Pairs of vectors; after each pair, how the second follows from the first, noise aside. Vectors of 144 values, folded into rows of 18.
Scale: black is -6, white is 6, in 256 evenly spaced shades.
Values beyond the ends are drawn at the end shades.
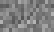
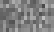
shuffled.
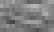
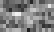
wrapped around, scaled up.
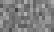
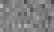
negated, partly zeroed.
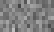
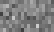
shuffled.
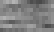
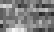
reversed, negated, scaled up.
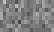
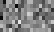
negated, scaled up.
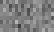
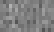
negated, partly zeroed.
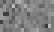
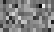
wrapped around, scaled up.
